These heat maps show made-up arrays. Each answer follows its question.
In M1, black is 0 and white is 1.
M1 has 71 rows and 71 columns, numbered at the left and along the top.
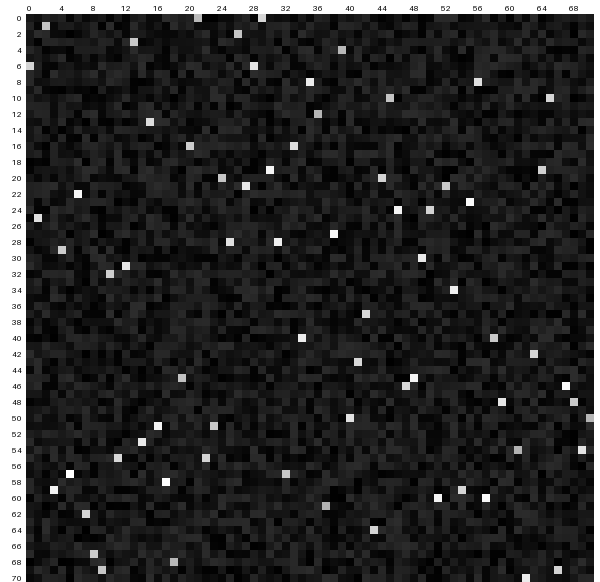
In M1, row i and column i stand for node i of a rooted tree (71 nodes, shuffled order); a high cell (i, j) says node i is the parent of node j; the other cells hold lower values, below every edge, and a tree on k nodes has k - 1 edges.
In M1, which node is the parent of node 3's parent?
48
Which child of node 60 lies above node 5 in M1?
57
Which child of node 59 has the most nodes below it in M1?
54
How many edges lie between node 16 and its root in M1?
2
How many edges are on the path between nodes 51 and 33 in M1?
2
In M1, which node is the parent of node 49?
30
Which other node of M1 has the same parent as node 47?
67
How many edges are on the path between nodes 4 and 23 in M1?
6
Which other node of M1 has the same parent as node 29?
21
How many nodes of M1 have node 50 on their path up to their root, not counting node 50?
9
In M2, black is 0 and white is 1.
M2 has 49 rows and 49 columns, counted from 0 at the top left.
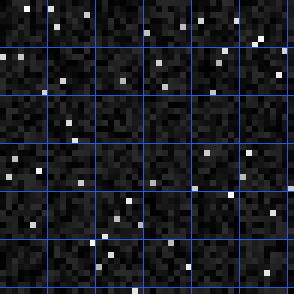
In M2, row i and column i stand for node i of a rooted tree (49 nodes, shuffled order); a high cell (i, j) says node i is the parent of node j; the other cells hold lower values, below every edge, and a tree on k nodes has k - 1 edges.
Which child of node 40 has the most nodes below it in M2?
15
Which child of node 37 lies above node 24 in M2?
5
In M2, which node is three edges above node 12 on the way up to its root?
8
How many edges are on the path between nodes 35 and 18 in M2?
4
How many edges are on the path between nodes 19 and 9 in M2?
6
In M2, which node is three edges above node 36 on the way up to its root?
30
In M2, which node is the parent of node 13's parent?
4
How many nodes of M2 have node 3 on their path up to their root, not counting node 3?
4
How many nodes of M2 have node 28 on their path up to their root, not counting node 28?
2
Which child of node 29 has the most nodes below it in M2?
1
